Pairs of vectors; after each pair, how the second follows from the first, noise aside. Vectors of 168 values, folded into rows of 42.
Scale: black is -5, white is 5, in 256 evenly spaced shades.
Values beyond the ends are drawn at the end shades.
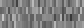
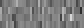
negated, partly zeroed.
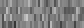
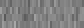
negated, shrunk.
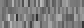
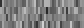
reversed.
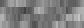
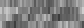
reversed.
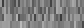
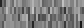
reversed.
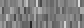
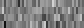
reversed, negated.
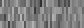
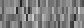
shuffled.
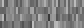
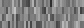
reversed, negated.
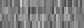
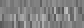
partly zeroed.
